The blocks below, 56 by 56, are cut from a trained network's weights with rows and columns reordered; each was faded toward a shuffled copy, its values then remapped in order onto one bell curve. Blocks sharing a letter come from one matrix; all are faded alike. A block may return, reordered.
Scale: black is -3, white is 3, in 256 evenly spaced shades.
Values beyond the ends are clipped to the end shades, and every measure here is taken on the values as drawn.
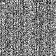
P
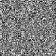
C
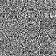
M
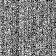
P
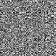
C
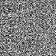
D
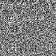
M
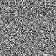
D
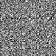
C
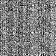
P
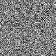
M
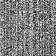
P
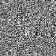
D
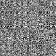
C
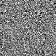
D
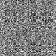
C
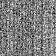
P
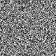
D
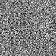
M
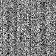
P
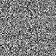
D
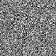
D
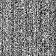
P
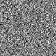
M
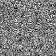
D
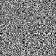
C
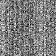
P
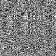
C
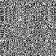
C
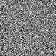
M
